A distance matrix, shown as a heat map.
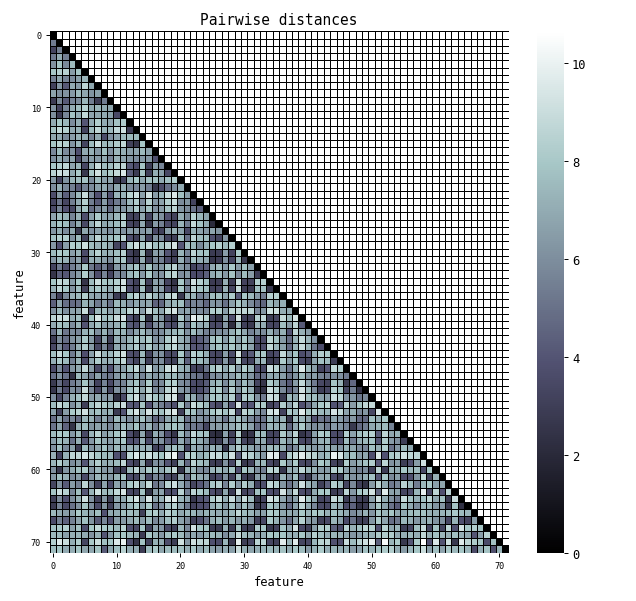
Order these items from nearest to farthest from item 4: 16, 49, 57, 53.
57, 16, 53, 49
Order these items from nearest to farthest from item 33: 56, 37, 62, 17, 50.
62, 37, 50, 17, 56
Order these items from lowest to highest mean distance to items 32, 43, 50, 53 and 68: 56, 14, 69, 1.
1, 56, 14, 69
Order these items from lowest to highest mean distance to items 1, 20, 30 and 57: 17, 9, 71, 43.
17, 9, 43, 71
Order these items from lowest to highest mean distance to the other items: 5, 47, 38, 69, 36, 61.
61, 47, 5, 36, 69, 38
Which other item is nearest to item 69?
14
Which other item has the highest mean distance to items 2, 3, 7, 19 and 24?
58
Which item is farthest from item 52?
70
